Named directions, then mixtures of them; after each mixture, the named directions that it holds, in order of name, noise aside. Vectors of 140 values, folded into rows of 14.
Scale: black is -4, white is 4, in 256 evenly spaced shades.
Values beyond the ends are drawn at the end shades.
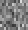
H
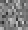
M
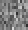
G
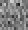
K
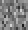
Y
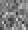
G, M, Y.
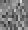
H, K, M.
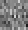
G, K, M.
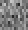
K.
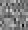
H, K, Y.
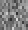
G, M.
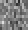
G, M, Y.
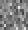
G, H, Y.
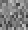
G, K, Y.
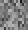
H, K, M.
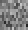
G, K.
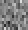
H, K, Y.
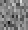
H, K.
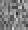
G.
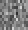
G.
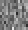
G.
